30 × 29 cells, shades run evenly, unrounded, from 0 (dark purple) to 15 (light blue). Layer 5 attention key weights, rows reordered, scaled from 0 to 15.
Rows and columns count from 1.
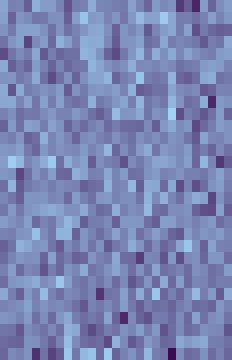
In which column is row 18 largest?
19
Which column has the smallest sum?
25
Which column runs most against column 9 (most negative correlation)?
22
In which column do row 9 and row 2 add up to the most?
18
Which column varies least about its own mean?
10
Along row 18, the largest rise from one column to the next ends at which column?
28
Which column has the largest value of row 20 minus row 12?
5
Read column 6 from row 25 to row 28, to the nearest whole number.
13 10 10 8
